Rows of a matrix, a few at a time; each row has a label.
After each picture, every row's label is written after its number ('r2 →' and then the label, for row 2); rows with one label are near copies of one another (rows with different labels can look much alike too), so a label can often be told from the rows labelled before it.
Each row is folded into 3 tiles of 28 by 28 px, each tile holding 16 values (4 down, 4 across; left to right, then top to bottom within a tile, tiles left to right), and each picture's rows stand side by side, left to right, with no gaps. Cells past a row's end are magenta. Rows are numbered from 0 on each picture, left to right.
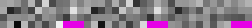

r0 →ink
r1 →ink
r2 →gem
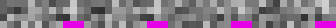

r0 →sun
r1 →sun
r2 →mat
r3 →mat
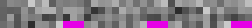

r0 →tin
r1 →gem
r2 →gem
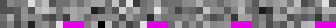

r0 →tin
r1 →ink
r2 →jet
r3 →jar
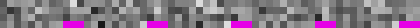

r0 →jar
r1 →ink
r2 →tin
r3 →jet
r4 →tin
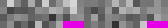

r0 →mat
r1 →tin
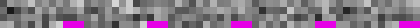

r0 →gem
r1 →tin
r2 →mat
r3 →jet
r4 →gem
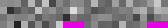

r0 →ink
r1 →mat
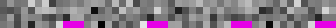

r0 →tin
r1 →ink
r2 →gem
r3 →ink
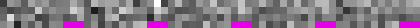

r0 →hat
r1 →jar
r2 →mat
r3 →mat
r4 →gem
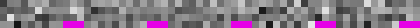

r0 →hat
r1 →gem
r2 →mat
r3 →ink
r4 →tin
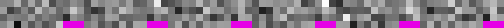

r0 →ink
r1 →jar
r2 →jet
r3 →jar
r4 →hat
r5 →jet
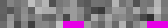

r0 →tin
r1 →sun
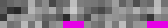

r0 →sun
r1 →sun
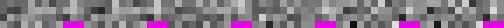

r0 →sun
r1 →sun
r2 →mat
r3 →hat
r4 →ink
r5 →ink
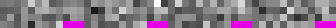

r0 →tin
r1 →jar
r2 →mat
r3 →jet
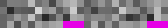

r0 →jet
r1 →jet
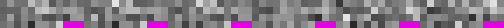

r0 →tin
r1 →tin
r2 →tin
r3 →sun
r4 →hat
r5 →mat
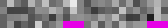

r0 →mat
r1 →jet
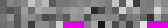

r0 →tin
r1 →ink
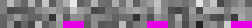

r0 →mat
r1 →mat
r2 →tin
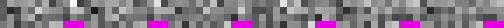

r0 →jar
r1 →jar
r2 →ink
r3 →tin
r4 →gem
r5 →gem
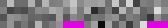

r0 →mat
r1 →ink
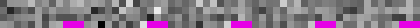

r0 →gem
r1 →ink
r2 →tin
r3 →tin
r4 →sun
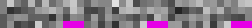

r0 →mat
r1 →tin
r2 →gem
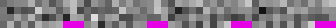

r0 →jet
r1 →hat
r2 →gem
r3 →gem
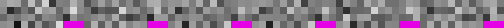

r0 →ink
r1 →jet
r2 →ink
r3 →ink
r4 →hat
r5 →jet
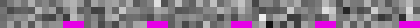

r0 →jet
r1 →jar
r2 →mat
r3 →hat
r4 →jet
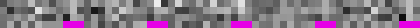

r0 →jet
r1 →jar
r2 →mat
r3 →sun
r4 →jet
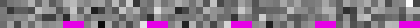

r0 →jet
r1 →ink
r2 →ink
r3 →hat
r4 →jar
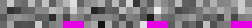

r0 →mat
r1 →ink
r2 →mat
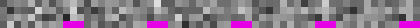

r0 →jet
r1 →jar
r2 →hat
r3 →sun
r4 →sun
